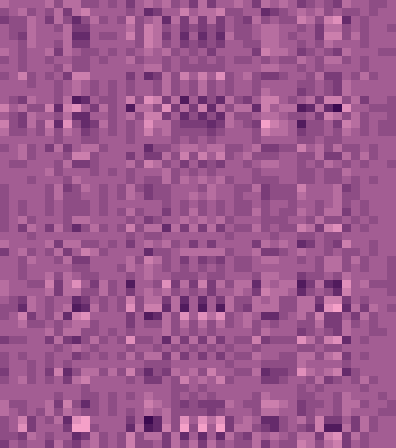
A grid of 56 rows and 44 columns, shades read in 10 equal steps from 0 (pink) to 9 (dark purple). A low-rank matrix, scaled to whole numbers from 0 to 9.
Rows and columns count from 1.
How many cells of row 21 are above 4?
18
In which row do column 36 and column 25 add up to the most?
39
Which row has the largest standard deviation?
54
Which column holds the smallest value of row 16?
30
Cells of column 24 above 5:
10
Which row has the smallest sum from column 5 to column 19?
14
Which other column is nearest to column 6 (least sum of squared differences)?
1
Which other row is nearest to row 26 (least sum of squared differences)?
8
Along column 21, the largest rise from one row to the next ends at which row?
55
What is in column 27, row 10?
4
